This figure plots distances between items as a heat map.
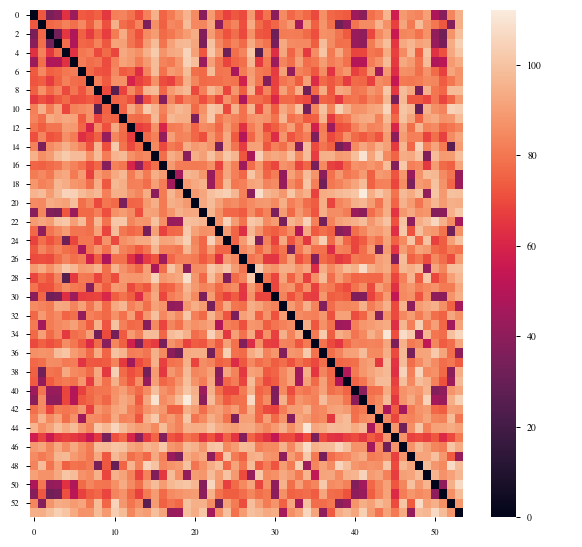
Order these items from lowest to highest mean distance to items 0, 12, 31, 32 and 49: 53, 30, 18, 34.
30, 18, 53, 34
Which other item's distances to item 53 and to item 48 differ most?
10
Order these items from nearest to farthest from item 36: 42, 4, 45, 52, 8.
45, 52, 42, 8, 4
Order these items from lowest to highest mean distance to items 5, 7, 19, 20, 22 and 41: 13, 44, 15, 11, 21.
21, 13, 11, 15, 44
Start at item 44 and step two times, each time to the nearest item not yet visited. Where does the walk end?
42
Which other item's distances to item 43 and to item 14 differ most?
52
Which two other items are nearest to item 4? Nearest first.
28, 24
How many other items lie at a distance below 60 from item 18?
6
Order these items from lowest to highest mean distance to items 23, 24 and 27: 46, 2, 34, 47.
2, 34, 47, 46
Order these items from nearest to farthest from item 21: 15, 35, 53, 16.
35, 16, 15, 53
